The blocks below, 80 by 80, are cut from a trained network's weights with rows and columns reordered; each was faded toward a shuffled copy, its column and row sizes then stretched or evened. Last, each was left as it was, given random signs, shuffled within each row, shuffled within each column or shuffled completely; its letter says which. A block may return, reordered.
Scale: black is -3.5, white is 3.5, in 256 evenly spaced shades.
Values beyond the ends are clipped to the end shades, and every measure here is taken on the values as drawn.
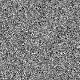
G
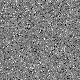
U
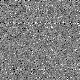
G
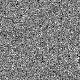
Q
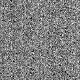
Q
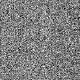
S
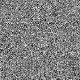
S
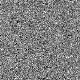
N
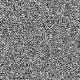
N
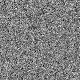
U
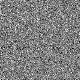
G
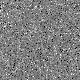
U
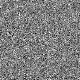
N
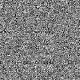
S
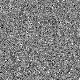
G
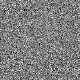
N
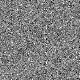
Q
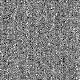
Q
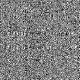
S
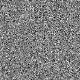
N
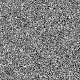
G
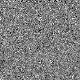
N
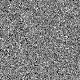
Q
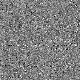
G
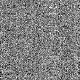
S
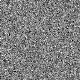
Q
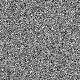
U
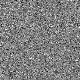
G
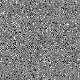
S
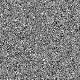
Q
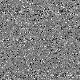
G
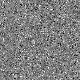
Q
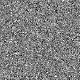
N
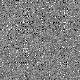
N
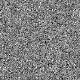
N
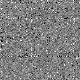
N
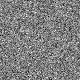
U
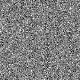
Q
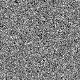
Q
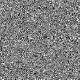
S
